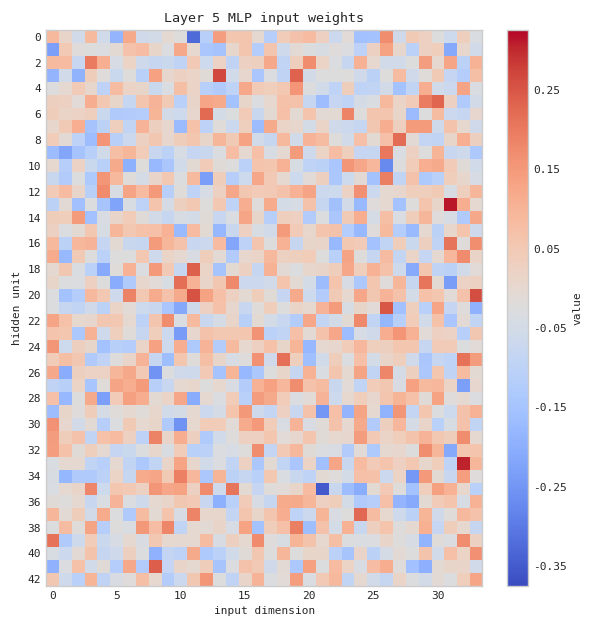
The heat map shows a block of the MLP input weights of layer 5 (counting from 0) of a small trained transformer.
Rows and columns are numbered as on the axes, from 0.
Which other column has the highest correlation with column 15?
1
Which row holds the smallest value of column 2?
3
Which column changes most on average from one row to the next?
24
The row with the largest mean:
20
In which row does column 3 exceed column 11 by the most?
0
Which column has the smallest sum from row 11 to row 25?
4
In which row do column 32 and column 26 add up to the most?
33
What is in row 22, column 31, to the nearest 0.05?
-0.15
